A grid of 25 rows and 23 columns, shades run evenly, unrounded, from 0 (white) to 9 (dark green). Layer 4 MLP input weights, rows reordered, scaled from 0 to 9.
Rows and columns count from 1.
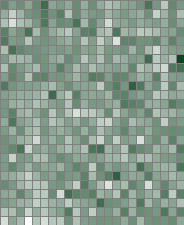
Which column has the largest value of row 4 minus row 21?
4
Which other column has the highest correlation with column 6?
5
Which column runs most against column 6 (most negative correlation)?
21
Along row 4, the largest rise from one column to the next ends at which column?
15
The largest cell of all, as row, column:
7, 23
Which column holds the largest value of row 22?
9
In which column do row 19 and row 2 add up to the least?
20
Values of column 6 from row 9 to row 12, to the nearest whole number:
6 4 3 4
